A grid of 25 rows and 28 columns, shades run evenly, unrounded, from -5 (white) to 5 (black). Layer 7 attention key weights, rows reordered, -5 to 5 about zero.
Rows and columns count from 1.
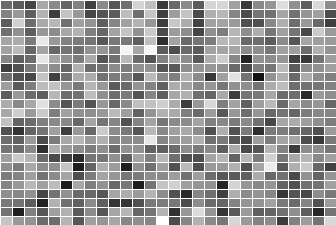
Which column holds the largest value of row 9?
22
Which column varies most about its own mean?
4
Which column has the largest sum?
21
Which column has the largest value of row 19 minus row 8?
7
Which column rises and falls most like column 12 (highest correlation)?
18
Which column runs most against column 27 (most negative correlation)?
17
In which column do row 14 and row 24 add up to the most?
2
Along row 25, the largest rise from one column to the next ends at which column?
15
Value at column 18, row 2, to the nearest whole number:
-2
